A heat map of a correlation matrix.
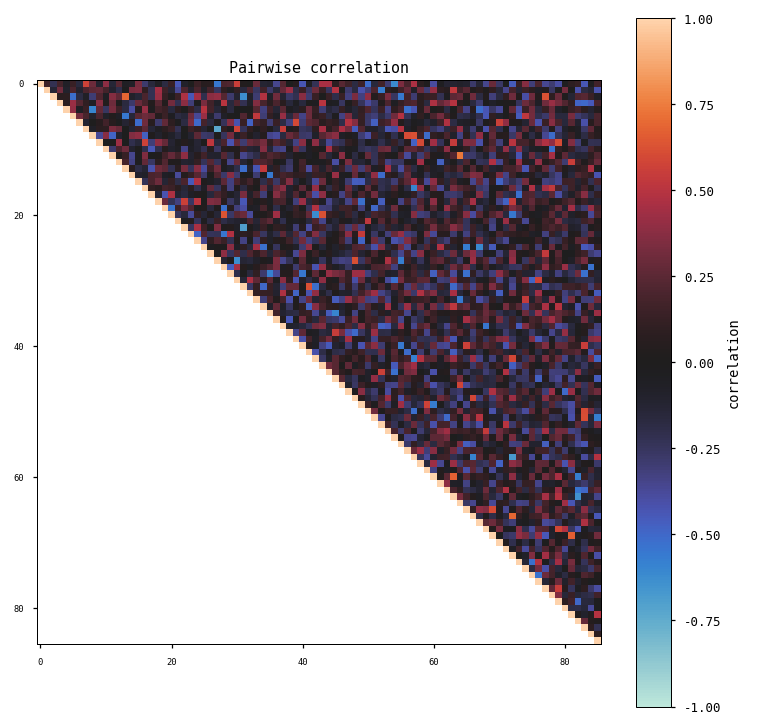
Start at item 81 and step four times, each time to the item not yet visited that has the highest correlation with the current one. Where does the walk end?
83
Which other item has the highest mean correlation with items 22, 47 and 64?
11
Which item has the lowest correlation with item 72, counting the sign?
57
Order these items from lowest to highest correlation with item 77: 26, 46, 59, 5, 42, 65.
5, 46, 59, 65, 42, 26
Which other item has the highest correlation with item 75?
16
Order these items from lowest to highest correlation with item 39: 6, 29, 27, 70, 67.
27, 67, 29, 70, 6
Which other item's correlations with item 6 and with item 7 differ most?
30
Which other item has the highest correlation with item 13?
2
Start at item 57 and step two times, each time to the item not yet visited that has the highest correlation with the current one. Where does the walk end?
56
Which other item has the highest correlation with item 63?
60
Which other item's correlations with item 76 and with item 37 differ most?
73
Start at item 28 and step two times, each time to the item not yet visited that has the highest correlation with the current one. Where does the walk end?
43
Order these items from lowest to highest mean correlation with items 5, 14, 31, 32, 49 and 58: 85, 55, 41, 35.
85, 35, 41, 55
